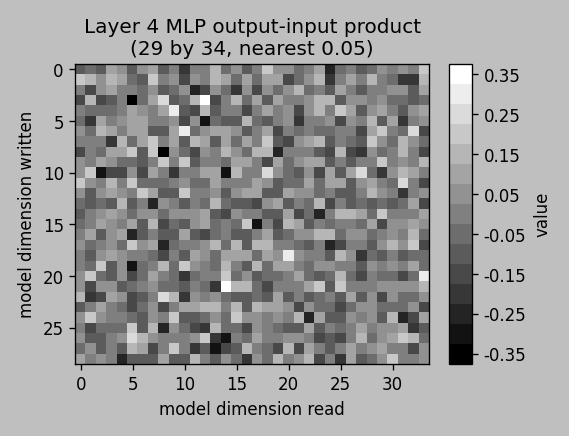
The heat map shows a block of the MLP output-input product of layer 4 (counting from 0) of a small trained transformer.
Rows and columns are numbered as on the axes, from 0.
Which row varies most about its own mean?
10
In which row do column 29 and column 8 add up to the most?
9
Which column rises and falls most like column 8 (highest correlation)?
19
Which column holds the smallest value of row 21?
13
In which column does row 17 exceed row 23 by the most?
5
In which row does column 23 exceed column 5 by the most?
3
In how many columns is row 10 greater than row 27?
15
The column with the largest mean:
7
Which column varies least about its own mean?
30
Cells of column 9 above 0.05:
6
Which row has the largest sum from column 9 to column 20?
23
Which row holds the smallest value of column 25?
28
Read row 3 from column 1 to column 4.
0.15 -0.15 -0.1 0
